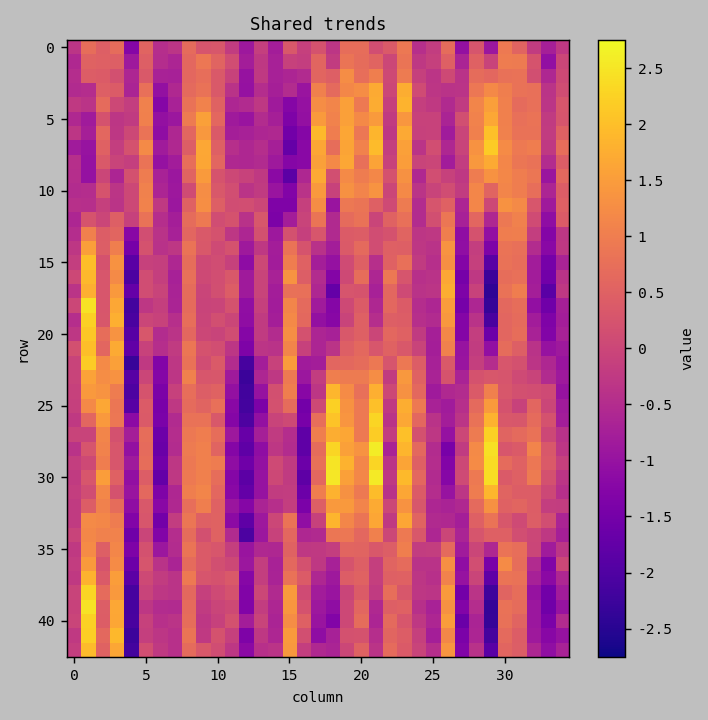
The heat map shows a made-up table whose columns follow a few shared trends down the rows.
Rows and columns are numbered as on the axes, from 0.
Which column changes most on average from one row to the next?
29
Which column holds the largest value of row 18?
1
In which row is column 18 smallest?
17
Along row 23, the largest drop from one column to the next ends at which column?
4
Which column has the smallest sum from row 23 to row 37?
12
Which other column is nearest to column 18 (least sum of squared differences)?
21
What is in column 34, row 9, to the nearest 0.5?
0.5
